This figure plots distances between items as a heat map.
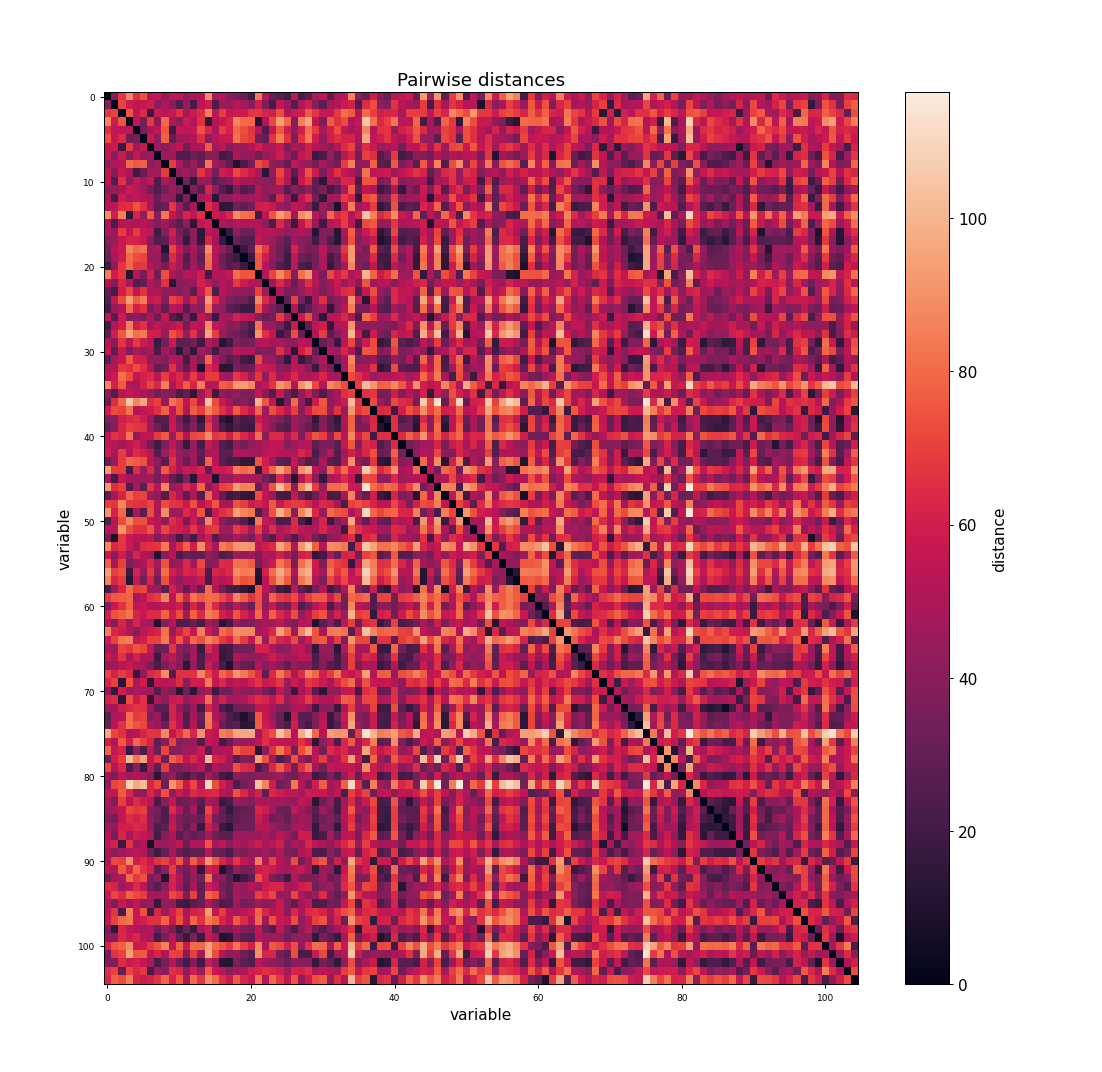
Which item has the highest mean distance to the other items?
75
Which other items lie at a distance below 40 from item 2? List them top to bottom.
6, 69, 71, 88, 96, 103
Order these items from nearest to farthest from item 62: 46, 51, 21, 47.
47, 21, 51, 46
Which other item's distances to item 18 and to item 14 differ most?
81
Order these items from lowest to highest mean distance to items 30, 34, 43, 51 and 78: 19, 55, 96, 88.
19, 55, 88, 96
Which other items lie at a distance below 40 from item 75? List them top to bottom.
34, 53, 55, 63
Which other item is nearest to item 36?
24
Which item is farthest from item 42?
100
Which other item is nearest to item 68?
4
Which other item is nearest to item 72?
86
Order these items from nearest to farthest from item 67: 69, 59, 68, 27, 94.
94, 27, 69, 59, 68
